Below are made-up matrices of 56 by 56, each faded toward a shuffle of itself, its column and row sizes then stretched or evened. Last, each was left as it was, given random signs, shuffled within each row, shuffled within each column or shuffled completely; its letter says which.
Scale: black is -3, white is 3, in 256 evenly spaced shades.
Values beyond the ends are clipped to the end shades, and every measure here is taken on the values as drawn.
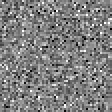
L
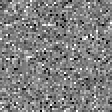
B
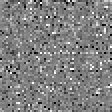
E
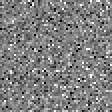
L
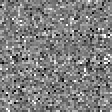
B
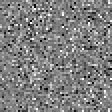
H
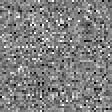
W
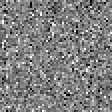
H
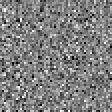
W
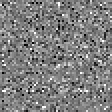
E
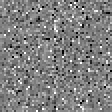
H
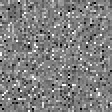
H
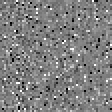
H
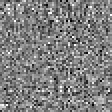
W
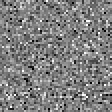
B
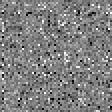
W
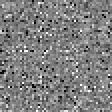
W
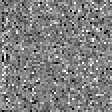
H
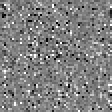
E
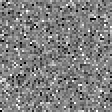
L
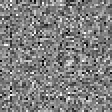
W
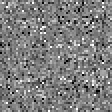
E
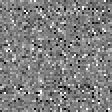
E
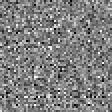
W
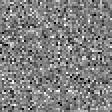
E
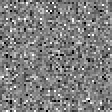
E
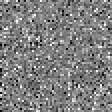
E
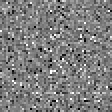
E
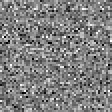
B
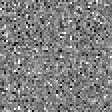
H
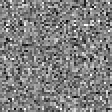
W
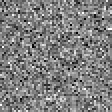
L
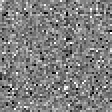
E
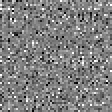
W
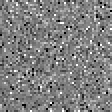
L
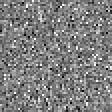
L
